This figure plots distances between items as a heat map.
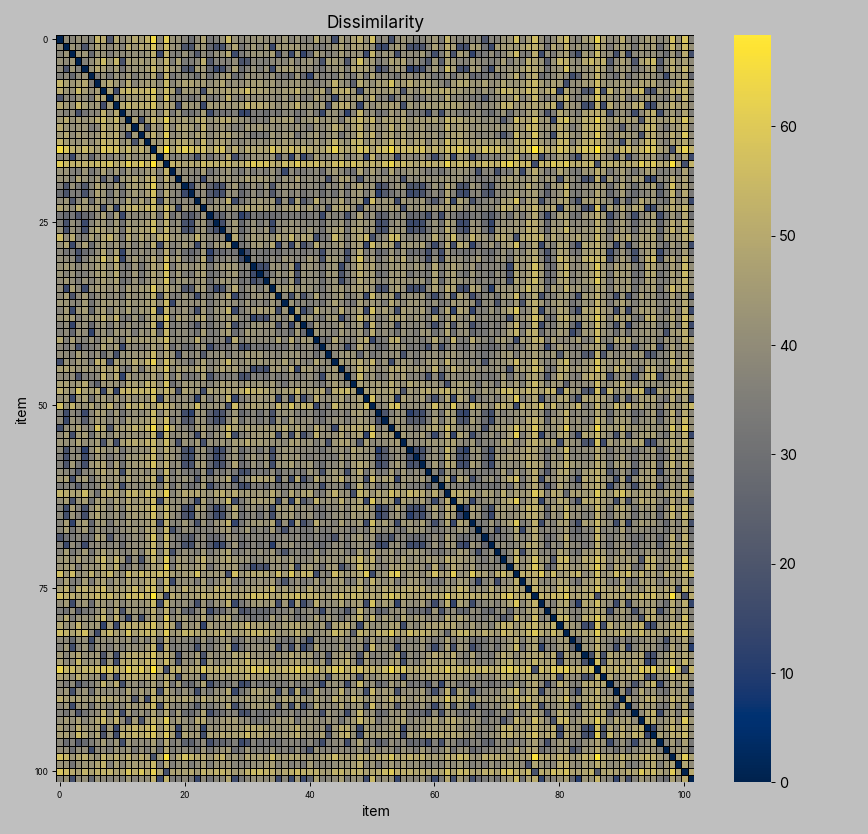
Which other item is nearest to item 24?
29
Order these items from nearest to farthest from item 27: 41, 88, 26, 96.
41, 96, 88, 26
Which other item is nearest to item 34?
69
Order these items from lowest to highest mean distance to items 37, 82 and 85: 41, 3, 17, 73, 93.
41, 93, 3, 73, 17
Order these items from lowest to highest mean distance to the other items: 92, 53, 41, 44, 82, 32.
92, 82, 32, 41, 44, 53
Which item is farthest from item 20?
15
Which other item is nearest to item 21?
51
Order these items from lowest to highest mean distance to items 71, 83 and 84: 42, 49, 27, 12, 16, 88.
16, 49, 42, 88, 12, 27
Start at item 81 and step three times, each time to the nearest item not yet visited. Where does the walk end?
62
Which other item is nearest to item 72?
31
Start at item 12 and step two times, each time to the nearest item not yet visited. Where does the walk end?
90
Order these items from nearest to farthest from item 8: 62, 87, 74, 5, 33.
5, 74, 33, 87, 62
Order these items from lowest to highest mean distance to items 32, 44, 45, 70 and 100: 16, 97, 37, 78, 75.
78, 97, 16, 37, 75
